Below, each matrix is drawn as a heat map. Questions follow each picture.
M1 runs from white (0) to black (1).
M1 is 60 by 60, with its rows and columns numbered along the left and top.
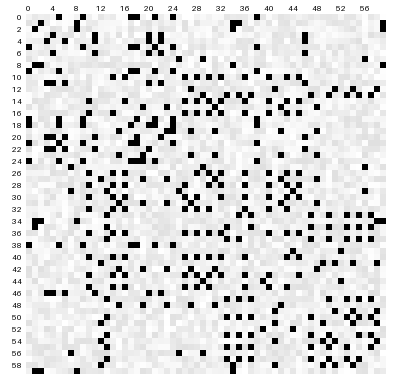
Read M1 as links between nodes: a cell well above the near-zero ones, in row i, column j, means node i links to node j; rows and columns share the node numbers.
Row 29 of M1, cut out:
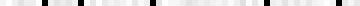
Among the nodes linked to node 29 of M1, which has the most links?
node 13
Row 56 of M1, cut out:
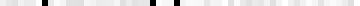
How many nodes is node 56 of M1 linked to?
3
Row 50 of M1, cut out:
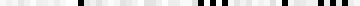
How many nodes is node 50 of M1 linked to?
8
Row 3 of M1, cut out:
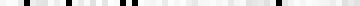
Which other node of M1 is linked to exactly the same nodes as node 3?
node 6
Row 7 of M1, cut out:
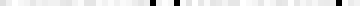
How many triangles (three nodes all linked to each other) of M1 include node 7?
3
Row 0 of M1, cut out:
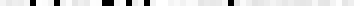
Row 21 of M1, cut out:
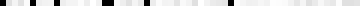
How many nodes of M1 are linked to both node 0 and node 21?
6
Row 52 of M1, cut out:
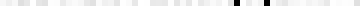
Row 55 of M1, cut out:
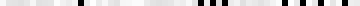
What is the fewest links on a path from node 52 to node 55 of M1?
4
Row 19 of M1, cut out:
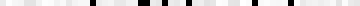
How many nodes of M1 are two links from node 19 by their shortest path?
8
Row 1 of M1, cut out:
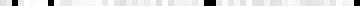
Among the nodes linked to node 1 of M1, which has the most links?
node 35
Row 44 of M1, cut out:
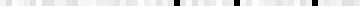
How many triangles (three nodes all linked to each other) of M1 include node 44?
1
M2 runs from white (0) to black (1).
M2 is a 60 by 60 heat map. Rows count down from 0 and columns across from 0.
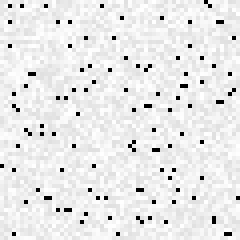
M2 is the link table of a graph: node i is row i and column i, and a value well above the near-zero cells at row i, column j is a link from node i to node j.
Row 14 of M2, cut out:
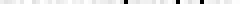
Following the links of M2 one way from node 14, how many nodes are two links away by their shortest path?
5
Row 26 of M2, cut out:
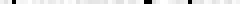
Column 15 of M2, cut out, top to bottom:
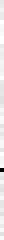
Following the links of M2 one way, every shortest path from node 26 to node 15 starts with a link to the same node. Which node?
node 36
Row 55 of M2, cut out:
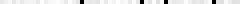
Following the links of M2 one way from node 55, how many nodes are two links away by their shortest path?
5
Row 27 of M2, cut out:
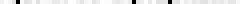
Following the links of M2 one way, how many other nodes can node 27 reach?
12
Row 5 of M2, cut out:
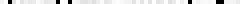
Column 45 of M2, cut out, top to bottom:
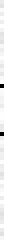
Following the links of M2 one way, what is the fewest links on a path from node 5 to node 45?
4
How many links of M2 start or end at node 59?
1
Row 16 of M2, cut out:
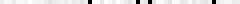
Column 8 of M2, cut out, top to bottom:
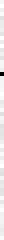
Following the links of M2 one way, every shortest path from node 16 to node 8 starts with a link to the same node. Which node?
node 22
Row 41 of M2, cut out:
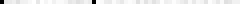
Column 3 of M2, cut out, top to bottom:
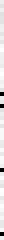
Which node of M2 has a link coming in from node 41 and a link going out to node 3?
node 23
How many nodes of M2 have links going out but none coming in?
2
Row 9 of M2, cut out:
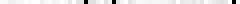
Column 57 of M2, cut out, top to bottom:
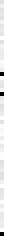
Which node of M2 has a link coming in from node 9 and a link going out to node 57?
node 58
